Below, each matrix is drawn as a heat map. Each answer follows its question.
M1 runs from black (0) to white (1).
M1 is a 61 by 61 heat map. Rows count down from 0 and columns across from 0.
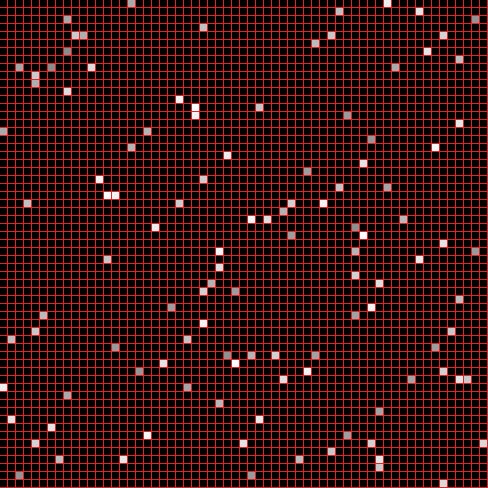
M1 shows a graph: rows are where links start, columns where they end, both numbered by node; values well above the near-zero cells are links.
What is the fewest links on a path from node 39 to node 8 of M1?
5
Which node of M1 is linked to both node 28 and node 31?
node 44
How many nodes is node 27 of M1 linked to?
3
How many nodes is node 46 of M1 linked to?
3
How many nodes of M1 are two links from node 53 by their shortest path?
1
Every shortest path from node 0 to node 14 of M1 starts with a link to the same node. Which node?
node 16
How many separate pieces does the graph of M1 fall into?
5
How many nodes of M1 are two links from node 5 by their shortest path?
1
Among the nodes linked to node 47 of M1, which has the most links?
node 57
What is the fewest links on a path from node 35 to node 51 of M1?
2
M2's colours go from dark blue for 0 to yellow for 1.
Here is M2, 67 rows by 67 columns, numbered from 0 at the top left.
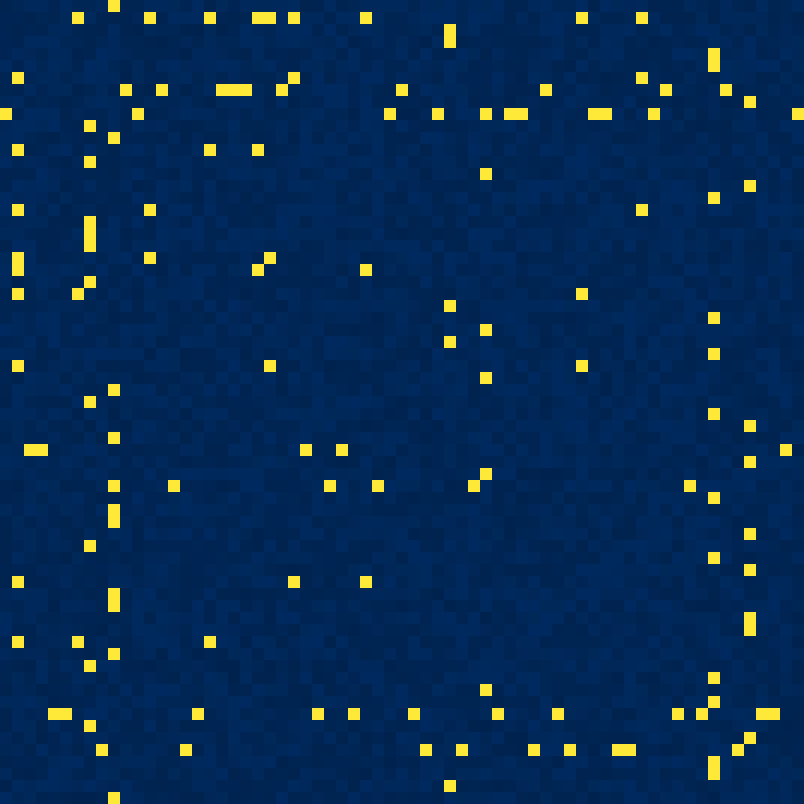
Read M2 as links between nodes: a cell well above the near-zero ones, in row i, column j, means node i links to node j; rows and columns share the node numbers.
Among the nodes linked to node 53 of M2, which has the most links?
node 1
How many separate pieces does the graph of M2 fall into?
6
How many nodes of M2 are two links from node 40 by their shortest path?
10
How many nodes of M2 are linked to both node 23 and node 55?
1
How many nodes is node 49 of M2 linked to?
1
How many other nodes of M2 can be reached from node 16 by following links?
12
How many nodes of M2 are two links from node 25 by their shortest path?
4
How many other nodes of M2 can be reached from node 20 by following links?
10
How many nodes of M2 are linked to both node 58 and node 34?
1
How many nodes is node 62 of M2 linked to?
9
